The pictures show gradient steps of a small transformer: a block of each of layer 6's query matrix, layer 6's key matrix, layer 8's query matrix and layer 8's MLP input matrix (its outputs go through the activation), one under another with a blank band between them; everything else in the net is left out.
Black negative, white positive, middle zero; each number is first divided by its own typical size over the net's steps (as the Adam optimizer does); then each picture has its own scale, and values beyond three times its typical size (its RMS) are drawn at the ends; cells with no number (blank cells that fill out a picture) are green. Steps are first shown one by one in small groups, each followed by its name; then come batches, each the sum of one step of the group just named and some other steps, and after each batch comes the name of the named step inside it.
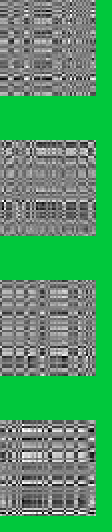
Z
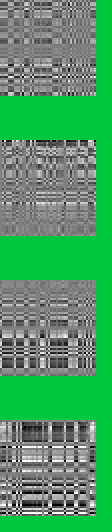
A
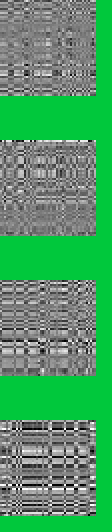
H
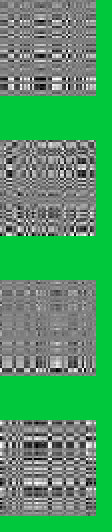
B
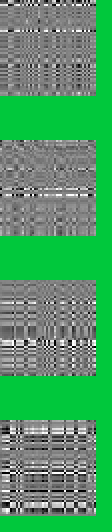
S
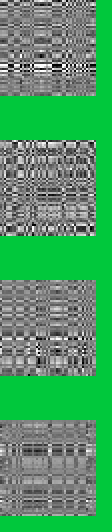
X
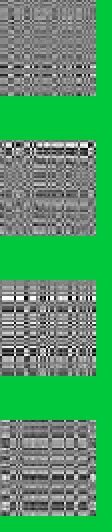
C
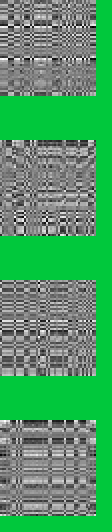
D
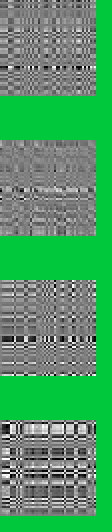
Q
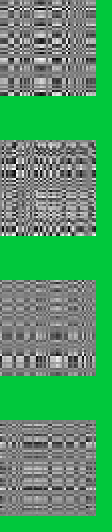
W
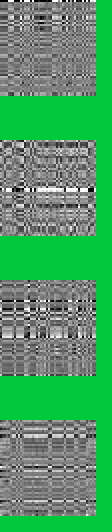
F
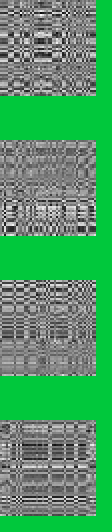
Q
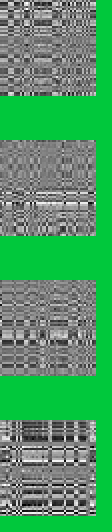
A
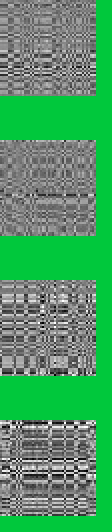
Q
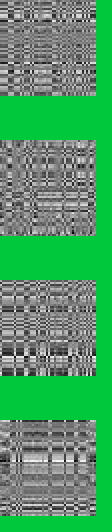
C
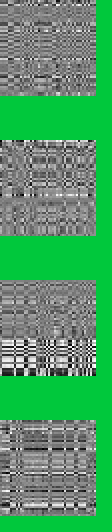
S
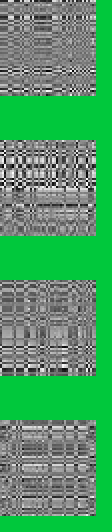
F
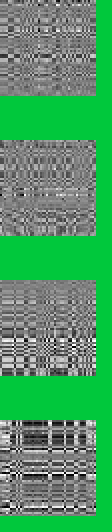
S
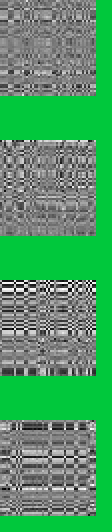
H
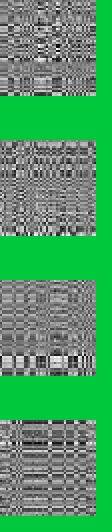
W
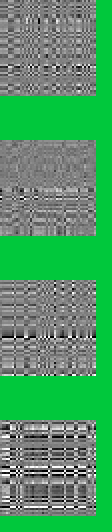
Q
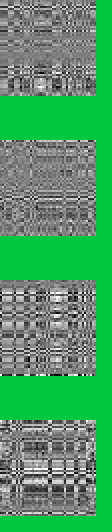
Z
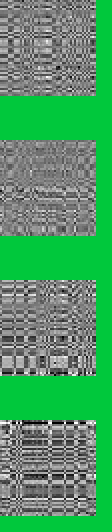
Q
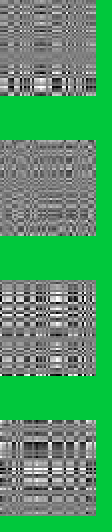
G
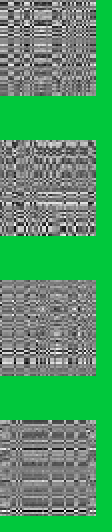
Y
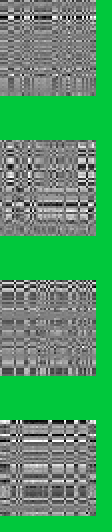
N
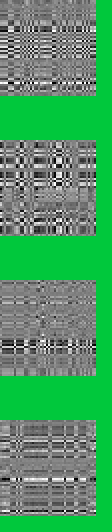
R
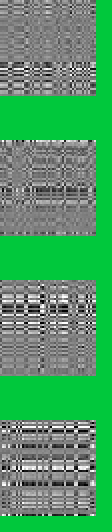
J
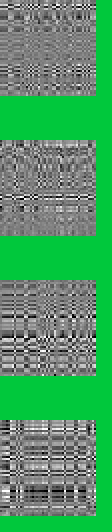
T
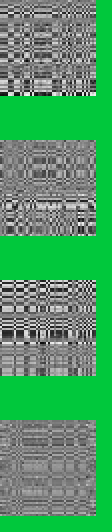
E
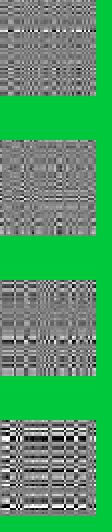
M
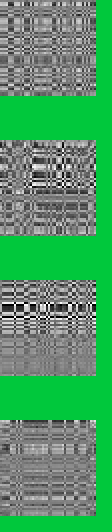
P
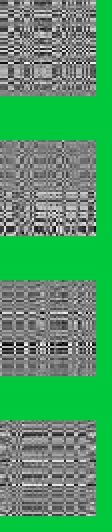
R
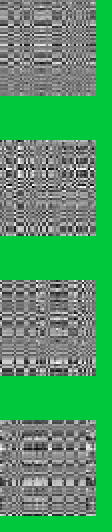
Y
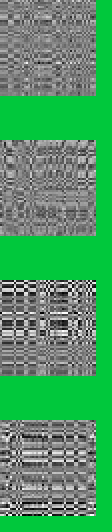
M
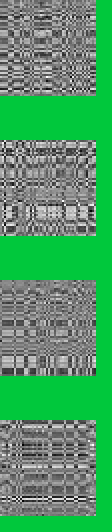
N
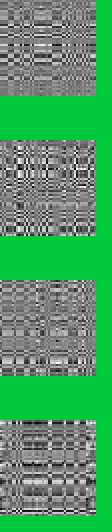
Y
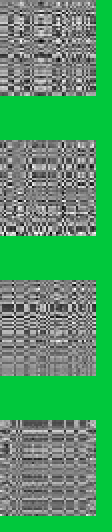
P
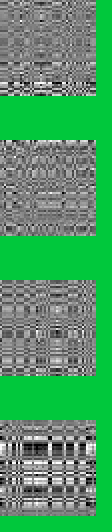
G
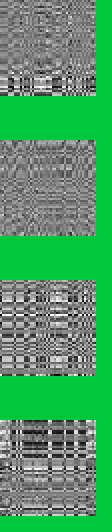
G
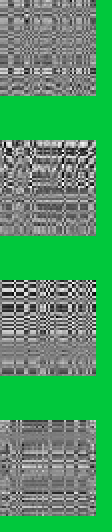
P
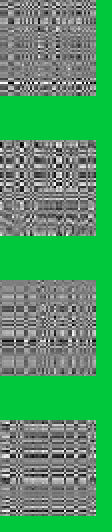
R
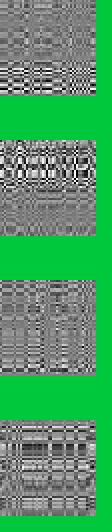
J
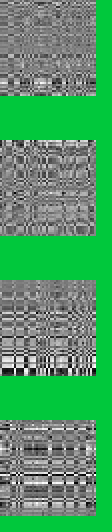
T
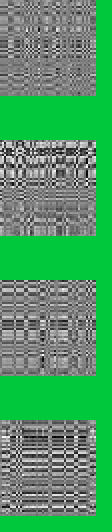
M
